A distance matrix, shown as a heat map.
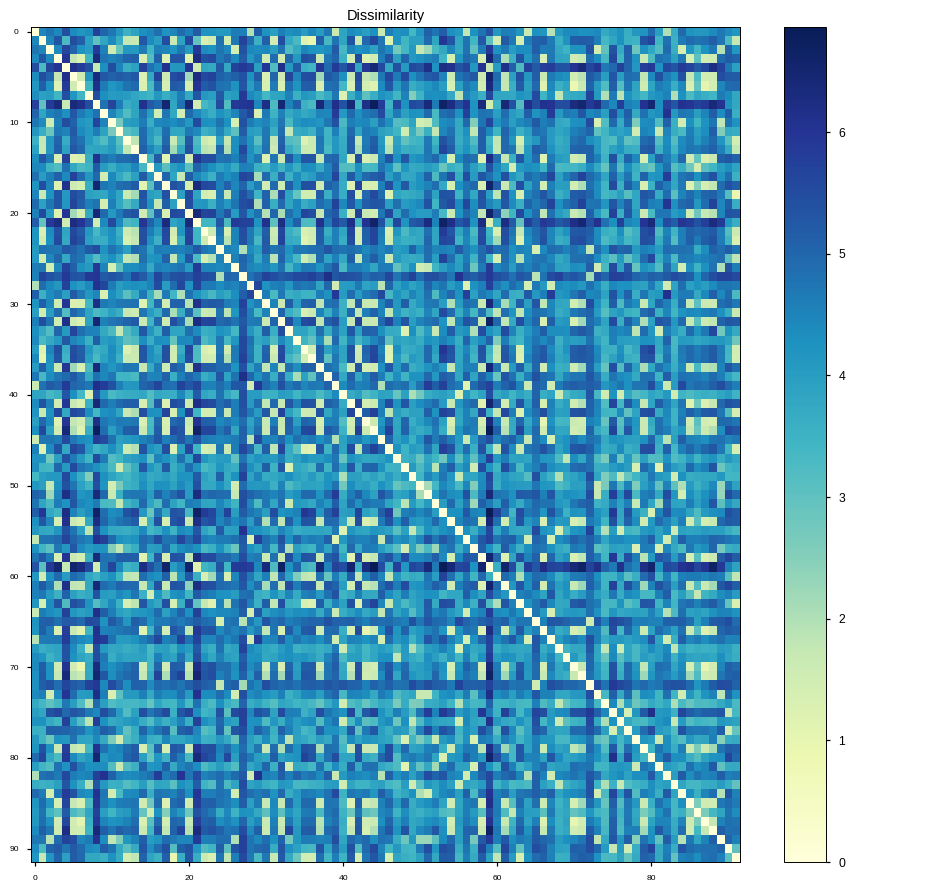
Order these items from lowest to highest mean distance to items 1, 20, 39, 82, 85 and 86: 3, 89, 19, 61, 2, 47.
3, 61, 47, 2, 89, 19
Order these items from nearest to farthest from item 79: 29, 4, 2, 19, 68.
68, 2, 29, 19, 4
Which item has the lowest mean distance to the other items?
74
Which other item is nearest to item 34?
38
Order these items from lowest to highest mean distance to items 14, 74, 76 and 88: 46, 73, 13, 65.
73, 13, 46, 65
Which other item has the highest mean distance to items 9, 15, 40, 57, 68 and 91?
27
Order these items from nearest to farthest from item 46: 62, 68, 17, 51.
68, 62, 51, 17
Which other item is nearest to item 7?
40
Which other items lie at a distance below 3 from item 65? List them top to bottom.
24, 27, 72
